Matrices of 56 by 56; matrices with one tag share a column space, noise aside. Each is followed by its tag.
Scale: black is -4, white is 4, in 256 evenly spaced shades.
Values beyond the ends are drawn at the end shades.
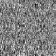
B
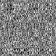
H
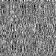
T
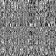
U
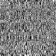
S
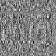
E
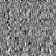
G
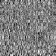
S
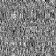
G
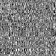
H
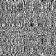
U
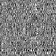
H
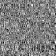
B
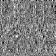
T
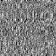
G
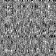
T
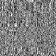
U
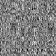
H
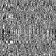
E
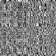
U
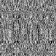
E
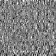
S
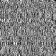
G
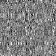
G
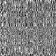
U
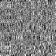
S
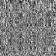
U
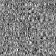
H
